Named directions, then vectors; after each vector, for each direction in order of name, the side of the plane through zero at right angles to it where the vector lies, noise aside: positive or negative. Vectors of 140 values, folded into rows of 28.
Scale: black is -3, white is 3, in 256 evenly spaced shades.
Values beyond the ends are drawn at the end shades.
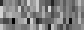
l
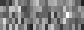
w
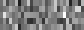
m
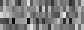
positive, positive, negative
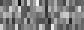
positive, positive, positive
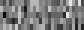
positive, negative, positive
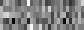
positive, positive, negative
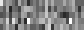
negative, negative, negative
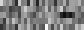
negative, negative, negative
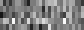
negative, negative, positive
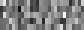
negative, positive, negative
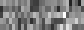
negative, positive, negative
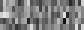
positive, positive, negative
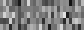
positive, positive, negative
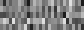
negative, negative, positive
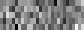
positive, negative, negative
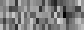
positive, negative, negative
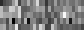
positive, positive, positive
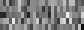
negative, negative, positive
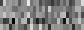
positive, positive, negative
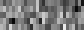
positive, negative, positive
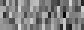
positive, negative, positive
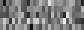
negative, negative, positive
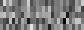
positive, positive, negative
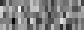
positive, negative, positive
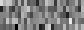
negative, negative, negative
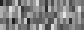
positive, positive, positive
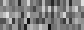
positive, positive, negative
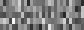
negative, negative, positive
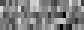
positive, negative, positive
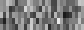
positive, negative, negative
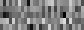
negative, negative, positive
